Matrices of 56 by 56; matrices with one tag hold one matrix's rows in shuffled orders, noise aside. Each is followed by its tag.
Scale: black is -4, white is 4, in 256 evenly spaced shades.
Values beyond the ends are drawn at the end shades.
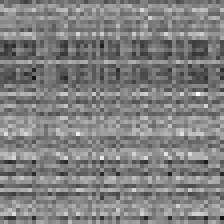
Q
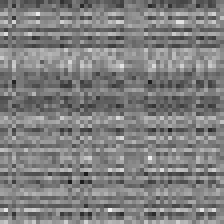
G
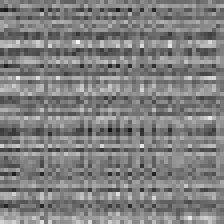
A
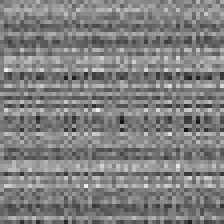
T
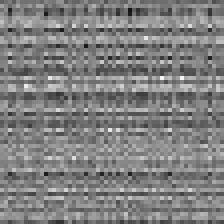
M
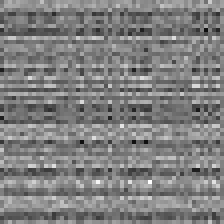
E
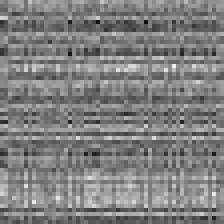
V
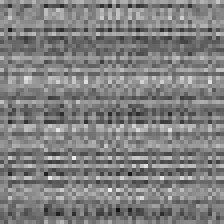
M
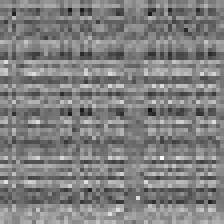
G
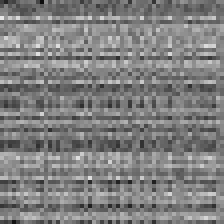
A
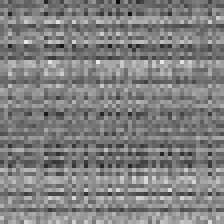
M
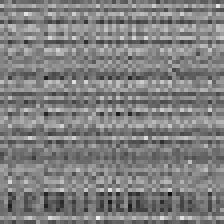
M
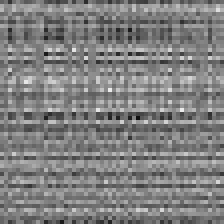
M
